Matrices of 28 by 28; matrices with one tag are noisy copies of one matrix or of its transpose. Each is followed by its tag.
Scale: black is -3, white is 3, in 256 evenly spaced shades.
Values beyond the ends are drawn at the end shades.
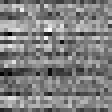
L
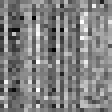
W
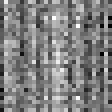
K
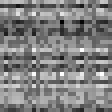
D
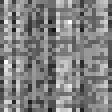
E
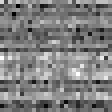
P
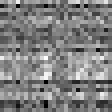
P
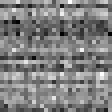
D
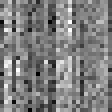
E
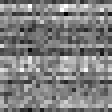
E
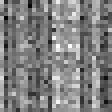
P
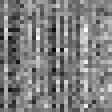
W
